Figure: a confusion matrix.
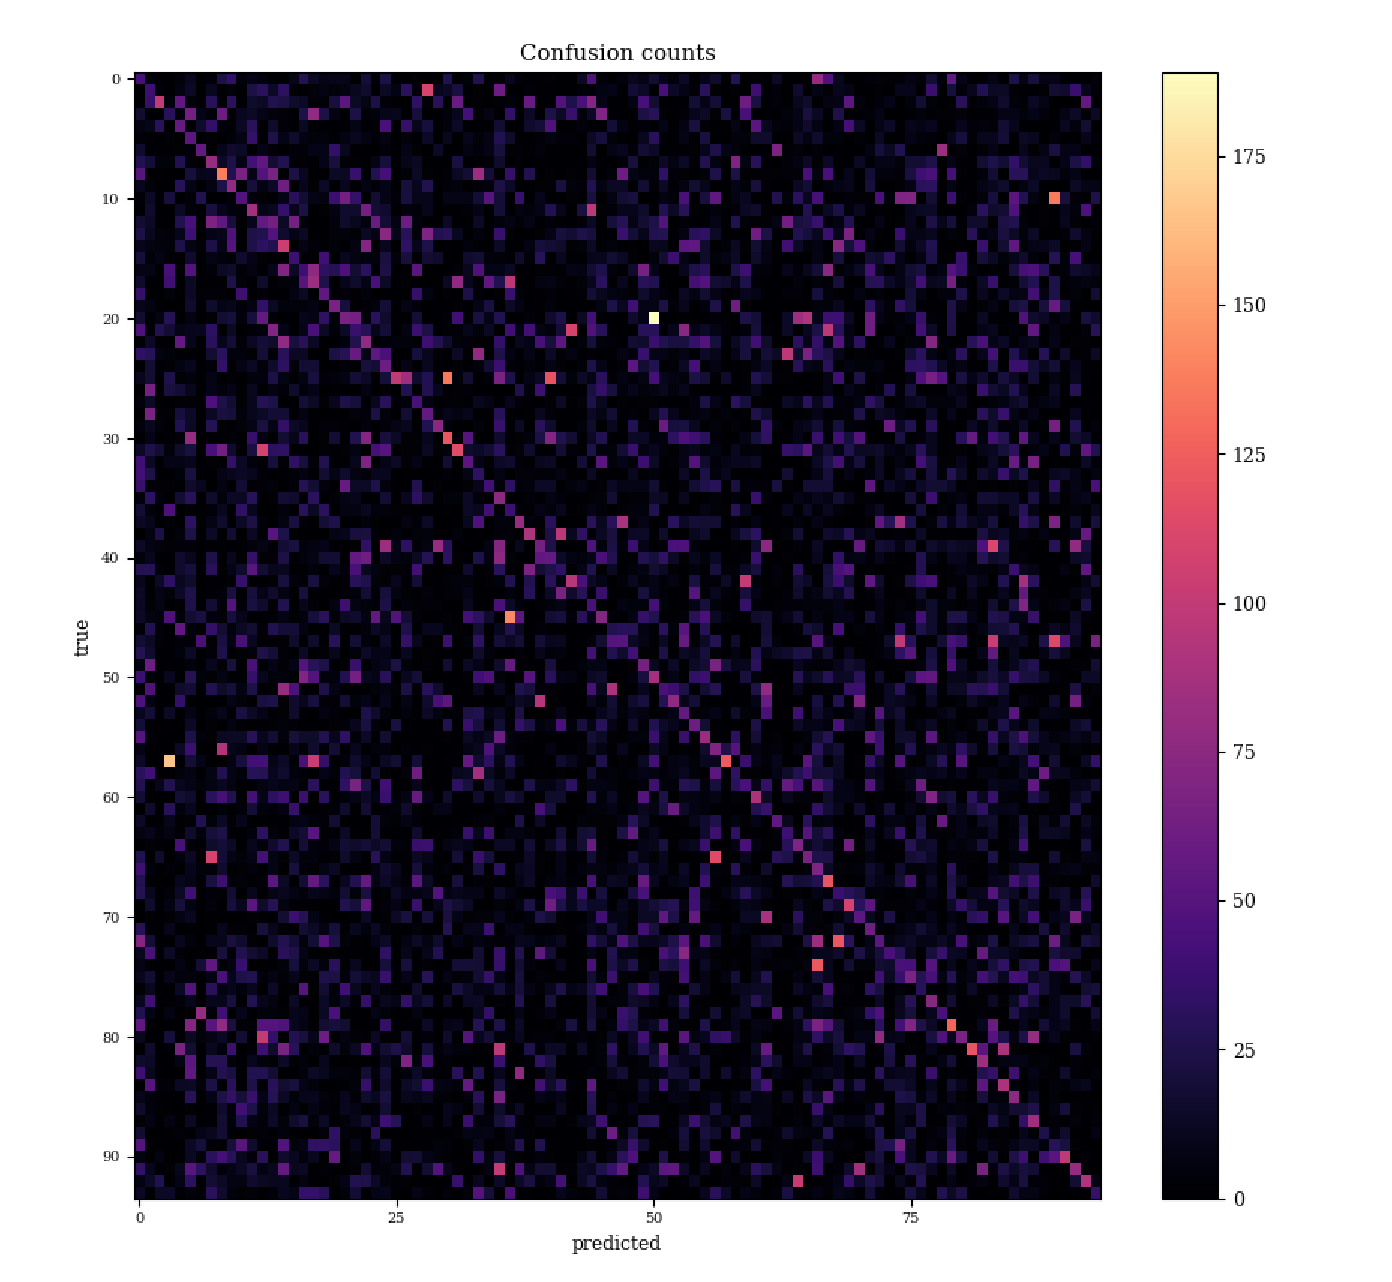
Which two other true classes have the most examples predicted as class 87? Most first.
80, 32
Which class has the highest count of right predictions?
8
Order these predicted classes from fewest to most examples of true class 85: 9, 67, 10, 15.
15, 10, 9, 67
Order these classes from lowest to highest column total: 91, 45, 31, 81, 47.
81, 31, 47, 91, 45
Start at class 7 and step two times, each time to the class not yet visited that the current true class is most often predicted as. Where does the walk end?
33
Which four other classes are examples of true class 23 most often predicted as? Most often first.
63, 33, 65, 21
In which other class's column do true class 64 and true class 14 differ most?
68
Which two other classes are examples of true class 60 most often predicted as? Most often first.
77, 27
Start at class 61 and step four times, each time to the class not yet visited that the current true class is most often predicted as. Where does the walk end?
37
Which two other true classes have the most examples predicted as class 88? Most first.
58, 90
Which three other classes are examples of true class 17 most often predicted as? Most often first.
36, 31, 79
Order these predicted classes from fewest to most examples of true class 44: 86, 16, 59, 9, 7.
16, 7, 59, 9, 86
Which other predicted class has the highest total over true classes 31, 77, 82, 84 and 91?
35
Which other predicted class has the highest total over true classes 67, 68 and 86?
49
